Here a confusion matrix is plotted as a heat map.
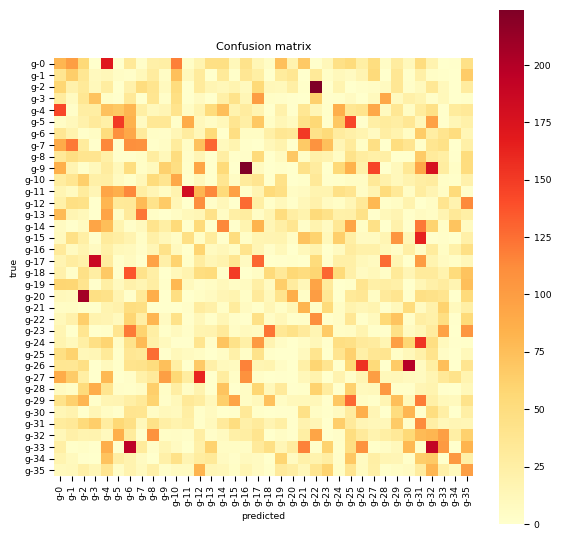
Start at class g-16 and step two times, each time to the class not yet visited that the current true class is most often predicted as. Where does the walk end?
g-35
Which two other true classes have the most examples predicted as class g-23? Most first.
g-18, g-7
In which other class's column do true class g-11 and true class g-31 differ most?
g-13
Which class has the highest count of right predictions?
g-11
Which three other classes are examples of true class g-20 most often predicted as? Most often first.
g-2, g-22, g-8
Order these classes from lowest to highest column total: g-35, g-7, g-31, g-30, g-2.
g-30, g-7, g-2, g-35, g-31
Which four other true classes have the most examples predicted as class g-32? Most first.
g-33, g-9, g-5, g-35
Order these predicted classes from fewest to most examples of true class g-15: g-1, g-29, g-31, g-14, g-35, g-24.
g-14, g-35, g-1, g-24, g-29, g-31
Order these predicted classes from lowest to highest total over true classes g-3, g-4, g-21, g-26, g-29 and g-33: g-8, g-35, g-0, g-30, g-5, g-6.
g-5, g-8, g-35, g-0, g-30, g-6
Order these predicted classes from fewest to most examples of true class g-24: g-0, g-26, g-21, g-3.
g-21, g-0, g-26, g-3
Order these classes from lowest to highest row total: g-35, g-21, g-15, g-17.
g-21, g-35, g-15, g-17
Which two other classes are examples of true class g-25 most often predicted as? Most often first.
g-8, g-1
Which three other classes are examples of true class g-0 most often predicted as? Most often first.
g-4, g-10, g-1
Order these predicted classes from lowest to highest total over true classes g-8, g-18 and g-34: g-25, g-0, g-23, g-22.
g-0, g-22, g-25, g-23
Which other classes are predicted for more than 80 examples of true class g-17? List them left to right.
g-3, g-8, g-28, g-31
